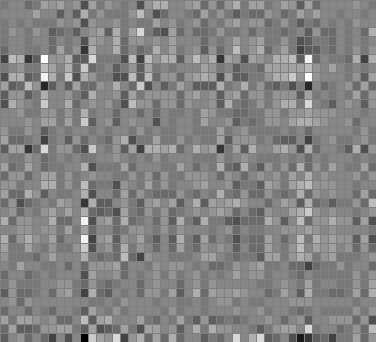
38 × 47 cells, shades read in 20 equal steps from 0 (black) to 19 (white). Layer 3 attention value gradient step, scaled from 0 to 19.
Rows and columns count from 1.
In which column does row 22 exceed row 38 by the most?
11
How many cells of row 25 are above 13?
2
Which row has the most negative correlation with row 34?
30
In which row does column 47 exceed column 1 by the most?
7
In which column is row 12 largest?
39
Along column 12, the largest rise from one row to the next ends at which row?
23
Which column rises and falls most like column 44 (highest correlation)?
4
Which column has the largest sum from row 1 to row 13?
6
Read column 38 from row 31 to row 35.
8 9 7 11 8
